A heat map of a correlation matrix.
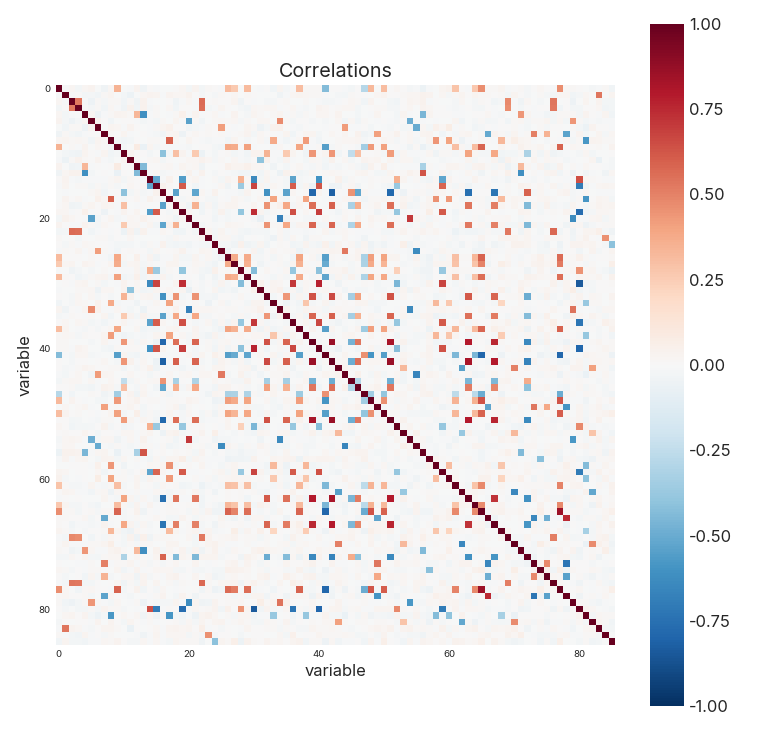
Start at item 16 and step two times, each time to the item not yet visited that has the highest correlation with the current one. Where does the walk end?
45
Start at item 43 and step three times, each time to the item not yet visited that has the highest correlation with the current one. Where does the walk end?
53
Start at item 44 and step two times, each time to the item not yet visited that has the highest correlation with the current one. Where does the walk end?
6
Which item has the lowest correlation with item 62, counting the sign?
70
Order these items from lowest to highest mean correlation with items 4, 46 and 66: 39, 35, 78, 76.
76, 35, 39, 78
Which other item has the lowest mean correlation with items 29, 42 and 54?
16
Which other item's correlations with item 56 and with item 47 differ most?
13
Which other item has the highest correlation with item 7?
73
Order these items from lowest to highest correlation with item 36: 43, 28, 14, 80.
80, 14, 28, 43
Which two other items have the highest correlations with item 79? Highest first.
34, 5
